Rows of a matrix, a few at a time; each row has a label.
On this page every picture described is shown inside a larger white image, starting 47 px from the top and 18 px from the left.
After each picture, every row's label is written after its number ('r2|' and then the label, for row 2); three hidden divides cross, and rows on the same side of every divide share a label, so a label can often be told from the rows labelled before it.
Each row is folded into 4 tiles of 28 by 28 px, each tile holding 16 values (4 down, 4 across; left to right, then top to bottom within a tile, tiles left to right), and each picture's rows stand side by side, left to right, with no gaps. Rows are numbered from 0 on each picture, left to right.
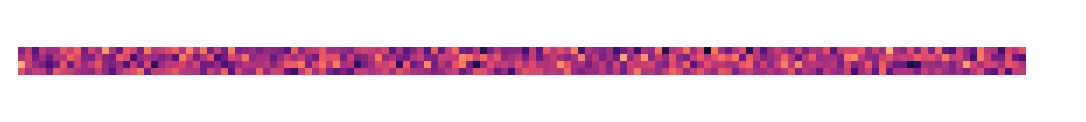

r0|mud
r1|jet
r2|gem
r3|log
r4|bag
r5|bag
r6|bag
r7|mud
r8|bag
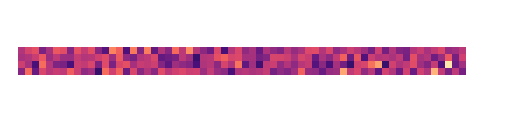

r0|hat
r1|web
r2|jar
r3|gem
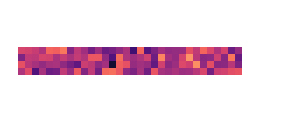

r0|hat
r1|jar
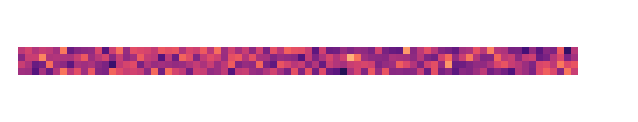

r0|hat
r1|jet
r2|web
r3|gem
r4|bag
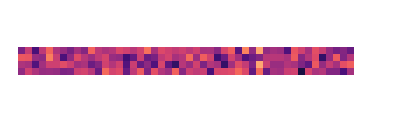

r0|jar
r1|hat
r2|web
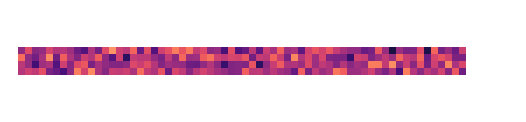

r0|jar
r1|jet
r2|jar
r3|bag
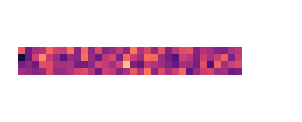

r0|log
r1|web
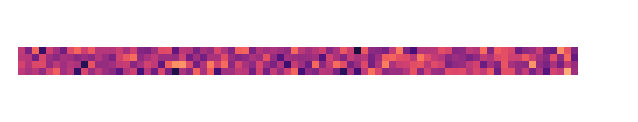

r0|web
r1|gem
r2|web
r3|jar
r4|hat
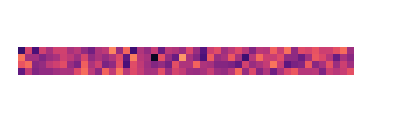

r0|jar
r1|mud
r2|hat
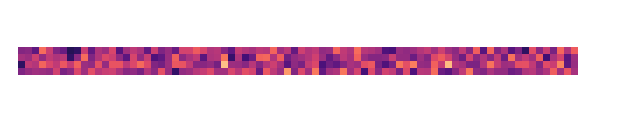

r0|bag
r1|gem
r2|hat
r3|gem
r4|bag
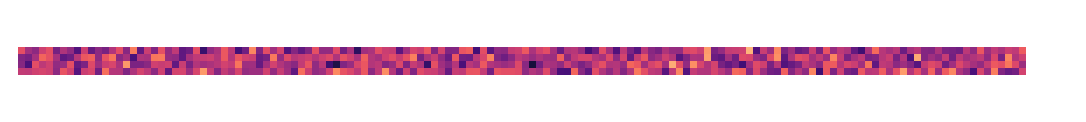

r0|log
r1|log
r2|jar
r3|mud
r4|web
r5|bag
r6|jet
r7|jar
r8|gem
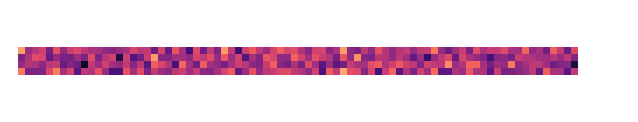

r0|web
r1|log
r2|hat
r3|gem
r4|mud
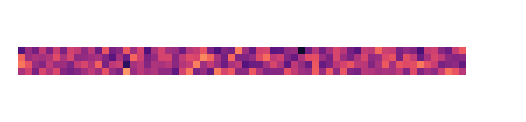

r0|mud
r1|jar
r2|log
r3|jar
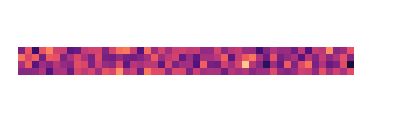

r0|jar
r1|web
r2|mud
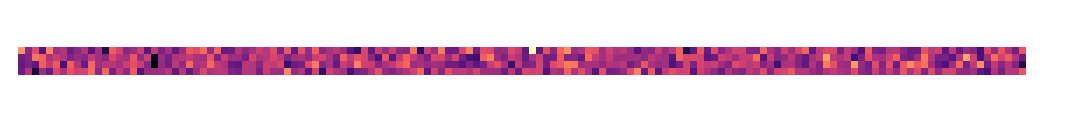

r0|log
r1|mud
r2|hat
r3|mud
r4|log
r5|hat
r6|jar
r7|log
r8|mud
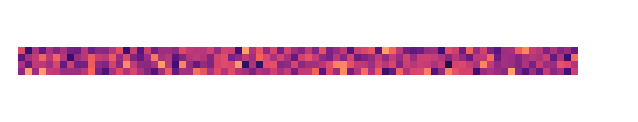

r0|log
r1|log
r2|log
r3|hat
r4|web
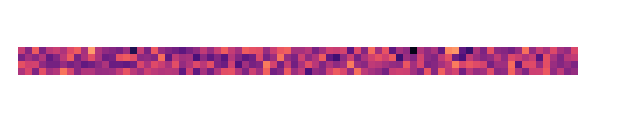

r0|jet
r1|jar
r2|hat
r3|log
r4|mud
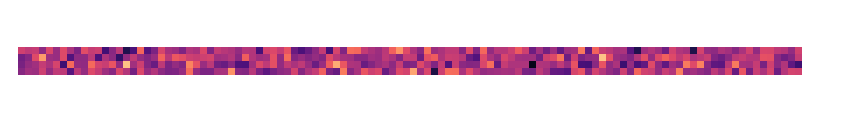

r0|log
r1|jar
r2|bag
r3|hat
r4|web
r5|log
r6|mud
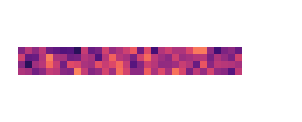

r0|bag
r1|web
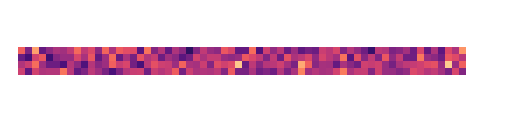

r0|web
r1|log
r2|jar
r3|bag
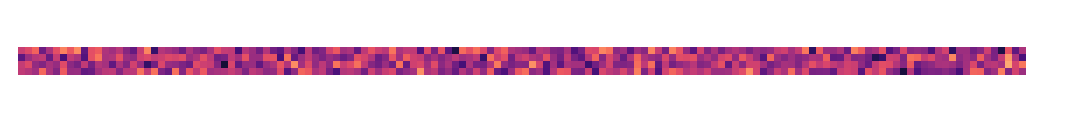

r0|jet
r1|hat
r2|bag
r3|mud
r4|hat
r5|hat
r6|jar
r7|web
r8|bag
